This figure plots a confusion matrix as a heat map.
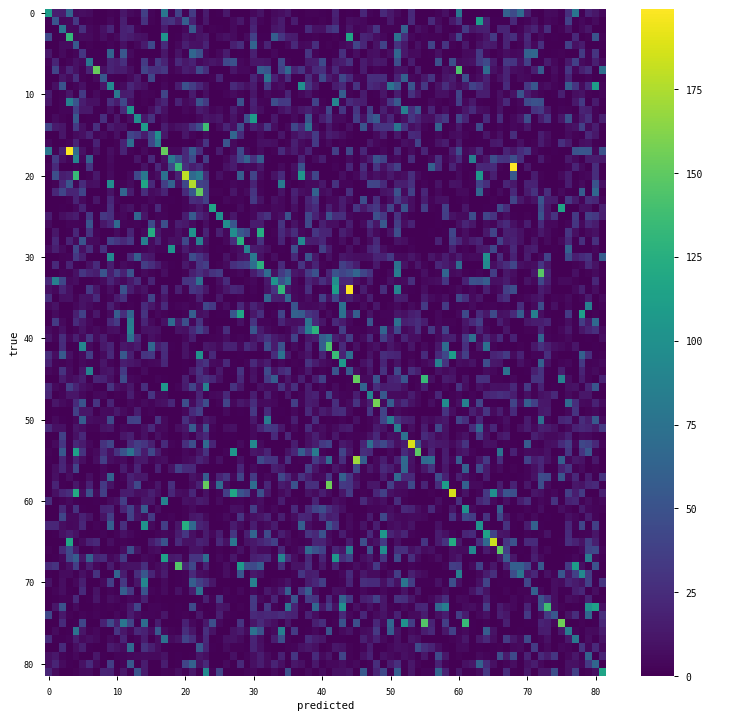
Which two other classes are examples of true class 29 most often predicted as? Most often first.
18, 76
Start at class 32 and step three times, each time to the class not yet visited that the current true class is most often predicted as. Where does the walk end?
57
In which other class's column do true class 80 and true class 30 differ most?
64
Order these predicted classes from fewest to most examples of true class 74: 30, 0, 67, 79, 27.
27, 67, 30, 0, 79
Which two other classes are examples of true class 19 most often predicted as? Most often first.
68, 56
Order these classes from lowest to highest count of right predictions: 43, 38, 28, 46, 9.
46, 38, 9, 43, 28
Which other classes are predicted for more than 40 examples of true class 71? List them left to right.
11, 14, 22, 35, 38
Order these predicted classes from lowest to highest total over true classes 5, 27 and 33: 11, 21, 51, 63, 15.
11, 63, 51, 15, 21
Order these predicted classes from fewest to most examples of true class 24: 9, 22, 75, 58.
22, 9, 58, 75
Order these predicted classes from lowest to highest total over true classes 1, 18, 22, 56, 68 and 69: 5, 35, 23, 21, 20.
35, 5, 23, 20, 21
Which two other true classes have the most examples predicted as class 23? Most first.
58, 14
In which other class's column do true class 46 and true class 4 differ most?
17
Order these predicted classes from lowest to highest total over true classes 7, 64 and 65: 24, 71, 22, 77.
24, 77, 71, 22
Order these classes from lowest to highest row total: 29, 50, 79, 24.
79, 29, 24, 50
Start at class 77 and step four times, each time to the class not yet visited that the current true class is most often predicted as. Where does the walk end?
6
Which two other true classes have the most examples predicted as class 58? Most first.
48, 73
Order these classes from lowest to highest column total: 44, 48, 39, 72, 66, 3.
66, 3, 48, 44, 39, 72
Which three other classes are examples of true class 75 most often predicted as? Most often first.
55, 61, 52
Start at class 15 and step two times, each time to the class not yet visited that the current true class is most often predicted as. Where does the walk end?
12
